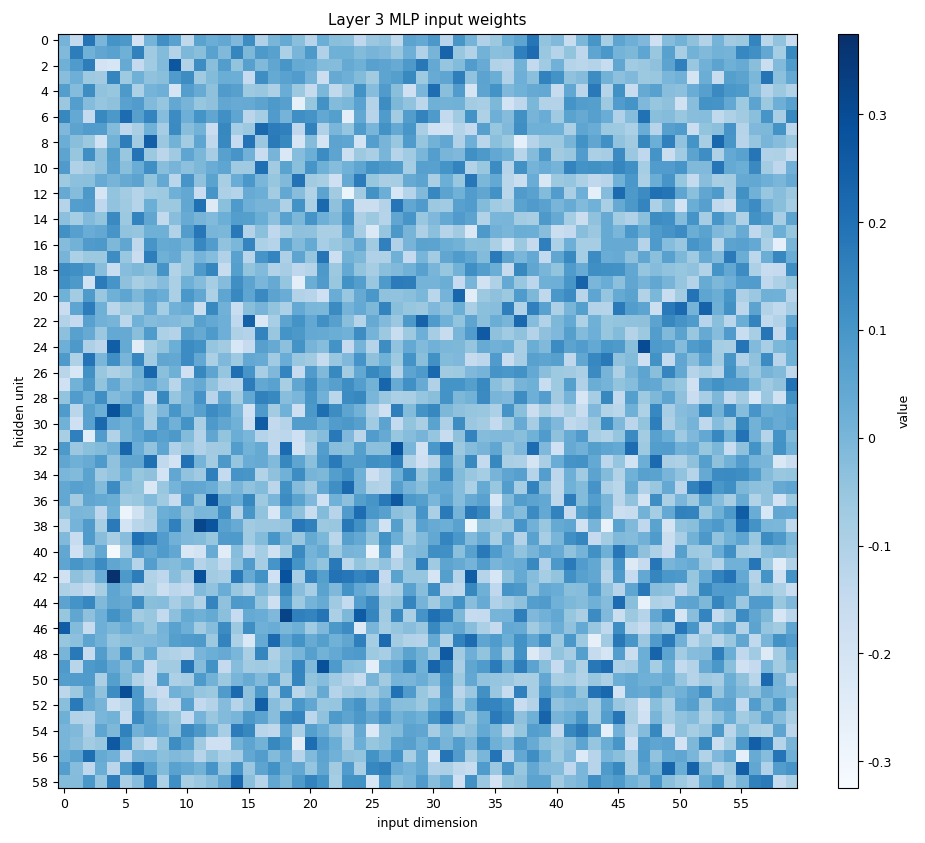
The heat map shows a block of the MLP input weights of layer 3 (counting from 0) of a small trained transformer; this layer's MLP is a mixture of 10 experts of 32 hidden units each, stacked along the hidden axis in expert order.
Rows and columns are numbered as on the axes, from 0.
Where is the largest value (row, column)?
42, 4
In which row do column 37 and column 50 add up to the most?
22
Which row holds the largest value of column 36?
21
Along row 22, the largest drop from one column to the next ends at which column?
16
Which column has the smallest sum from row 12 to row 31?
58
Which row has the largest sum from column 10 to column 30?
45
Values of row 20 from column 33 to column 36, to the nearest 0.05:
-0.25 -0.05 -0.05 -0.05
